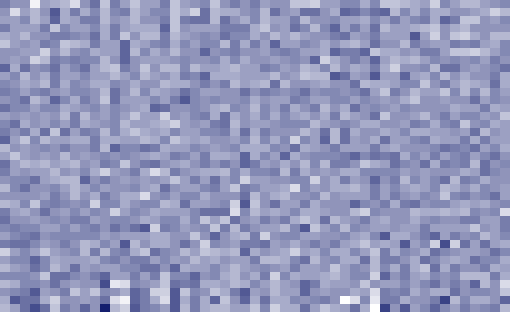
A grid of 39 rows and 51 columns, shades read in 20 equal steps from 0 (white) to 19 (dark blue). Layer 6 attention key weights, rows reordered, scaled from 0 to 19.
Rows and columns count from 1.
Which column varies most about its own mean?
38
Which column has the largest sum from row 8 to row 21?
1
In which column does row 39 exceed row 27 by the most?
11
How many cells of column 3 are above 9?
18
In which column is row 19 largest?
12
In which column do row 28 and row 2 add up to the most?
6
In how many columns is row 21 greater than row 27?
25
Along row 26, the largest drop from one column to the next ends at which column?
26
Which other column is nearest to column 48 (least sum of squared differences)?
5
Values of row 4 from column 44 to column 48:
5 9 7 6 9
